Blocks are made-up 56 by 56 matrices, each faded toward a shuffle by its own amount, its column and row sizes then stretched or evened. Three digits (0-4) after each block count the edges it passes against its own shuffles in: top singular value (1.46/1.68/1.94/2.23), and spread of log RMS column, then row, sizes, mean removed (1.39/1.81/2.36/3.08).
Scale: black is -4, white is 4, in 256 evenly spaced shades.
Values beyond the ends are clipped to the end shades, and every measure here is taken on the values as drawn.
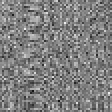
4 2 0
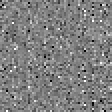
0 2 0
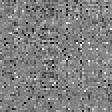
3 1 1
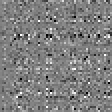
3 3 3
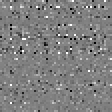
0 1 3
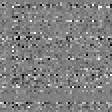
0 2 4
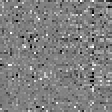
3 1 2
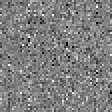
1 2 0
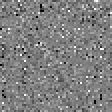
1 1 1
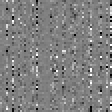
1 4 0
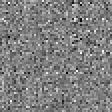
1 1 2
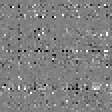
2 2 3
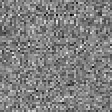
3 0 1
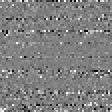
2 0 4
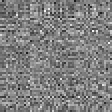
4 0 2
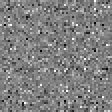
1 1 2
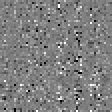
0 3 1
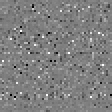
0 0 2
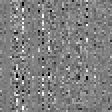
0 4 1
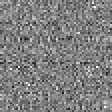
3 0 2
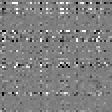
4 2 4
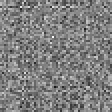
3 0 1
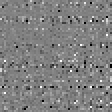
2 2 3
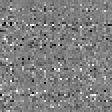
1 2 3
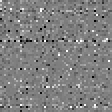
3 1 2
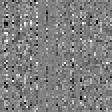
1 4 1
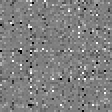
1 2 1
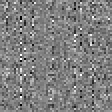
2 3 1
